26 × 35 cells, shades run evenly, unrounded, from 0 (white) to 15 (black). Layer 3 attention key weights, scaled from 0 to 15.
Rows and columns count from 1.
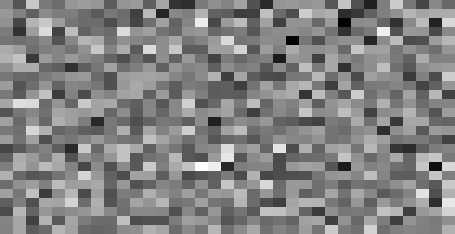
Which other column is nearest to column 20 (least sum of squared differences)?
9
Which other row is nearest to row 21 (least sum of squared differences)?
13
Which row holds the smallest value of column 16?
19
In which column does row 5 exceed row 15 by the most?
23
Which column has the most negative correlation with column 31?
29
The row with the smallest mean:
6
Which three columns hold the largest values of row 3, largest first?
27, 34, 31
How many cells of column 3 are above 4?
22
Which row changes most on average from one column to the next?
3
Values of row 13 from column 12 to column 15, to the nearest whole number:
7 9 7 5
